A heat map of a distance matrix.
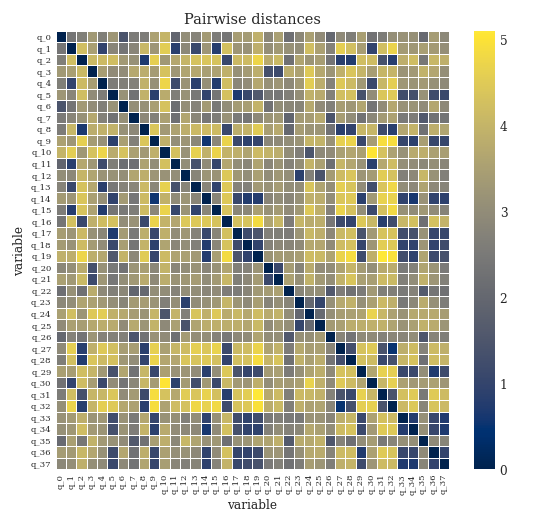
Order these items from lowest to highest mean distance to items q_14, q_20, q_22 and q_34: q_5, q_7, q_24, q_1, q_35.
q_5, q_7, q_35, q_1, q_24
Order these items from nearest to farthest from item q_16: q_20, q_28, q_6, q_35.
q_28, q_35, q_6, q_20
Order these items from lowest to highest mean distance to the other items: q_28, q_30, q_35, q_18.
q_18, q_35, q_30, q_28
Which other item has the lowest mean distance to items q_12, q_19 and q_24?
q_23
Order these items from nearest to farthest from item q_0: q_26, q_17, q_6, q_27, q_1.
q_6, q_26, q_1, q_27, q_17
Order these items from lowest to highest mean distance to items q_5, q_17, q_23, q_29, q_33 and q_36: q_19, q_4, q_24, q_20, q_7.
q_19, q_7, q_20, q_4, q_24
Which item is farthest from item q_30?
q_10
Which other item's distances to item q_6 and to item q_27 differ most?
q_32
